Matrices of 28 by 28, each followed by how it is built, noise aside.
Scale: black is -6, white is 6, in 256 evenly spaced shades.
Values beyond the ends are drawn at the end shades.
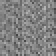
repeating rows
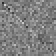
diagonal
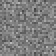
repeating rows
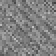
Toeplitz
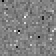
sparse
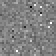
sparse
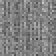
blocks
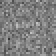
blocks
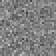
repeating rows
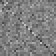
diagonal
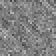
Toeplitz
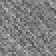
Toeplitz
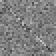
diagonal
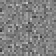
repeating rows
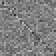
diagonal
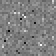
sparse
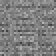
blocks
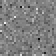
sparse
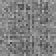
blocks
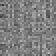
blocks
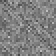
Toeplitz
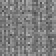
blocks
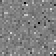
sparse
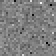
sparse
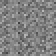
repeating rows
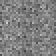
repeating rows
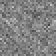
Toeplitz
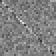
diagonal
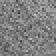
Toeplitz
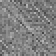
Toeplitz
